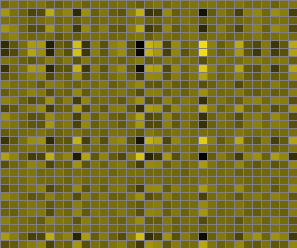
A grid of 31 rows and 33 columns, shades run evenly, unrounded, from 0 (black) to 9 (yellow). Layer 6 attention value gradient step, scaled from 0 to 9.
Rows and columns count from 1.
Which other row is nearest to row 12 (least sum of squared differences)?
27
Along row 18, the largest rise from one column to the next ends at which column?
17
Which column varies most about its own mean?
23
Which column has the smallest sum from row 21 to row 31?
6
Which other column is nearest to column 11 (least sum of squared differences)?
24
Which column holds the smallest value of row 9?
16
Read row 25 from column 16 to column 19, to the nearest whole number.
6 3 4 5
